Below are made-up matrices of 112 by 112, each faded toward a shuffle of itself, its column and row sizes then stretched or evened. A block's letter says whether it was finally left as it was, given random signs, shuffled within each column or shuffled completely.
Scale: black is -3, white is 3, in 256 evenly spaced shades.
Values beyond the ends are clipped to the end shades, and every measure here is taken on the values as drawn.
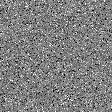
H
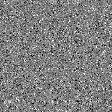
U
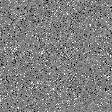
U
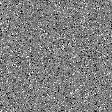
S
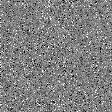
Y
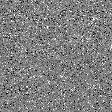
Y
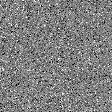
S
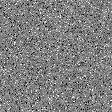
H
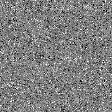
U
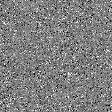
Y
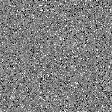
U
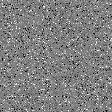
U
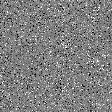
S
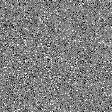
Y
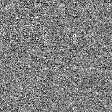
U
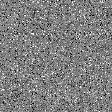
U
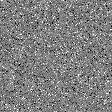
H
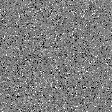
Y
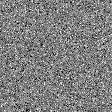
H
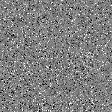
U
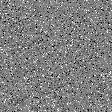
H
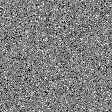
H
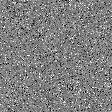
H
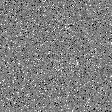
H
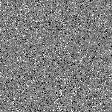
Y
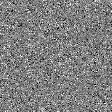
U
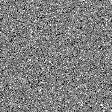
S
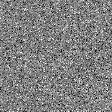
Y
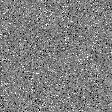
S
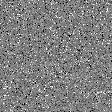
H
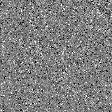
Y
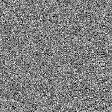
U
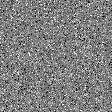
S
